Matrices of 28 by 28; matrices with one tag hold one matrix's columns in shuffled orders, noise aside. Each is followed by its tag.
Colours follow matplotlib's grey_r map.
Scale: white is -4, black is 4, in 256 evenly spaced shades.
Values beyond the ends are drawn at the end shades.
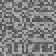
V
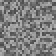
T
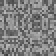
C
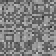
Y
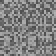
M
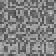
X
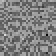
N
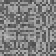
Y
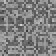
M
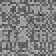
Y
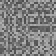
M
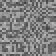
V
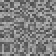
V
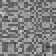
V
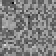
C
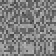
X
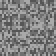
C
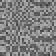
N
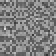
N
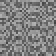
N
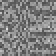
T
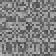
V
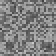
Y
